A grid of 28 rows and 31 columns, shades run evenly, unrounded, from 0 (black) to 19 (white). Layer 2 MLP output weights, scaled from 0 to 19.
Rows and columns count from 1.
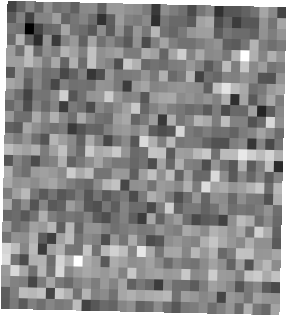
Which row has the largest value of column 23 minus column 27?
2
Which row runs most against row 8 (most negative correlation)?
1
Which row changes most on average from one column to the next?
23
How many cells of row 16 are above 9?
21
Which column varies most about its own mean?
3
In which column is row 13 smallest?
28
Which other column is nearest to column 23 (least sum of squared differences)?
13
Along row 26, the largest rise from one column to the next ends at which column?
19
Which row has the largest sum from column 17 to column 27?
14
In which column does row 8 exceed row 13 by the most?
25
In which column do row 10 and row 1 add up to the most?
15
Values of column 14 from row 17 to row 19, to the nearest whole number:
5 9 10
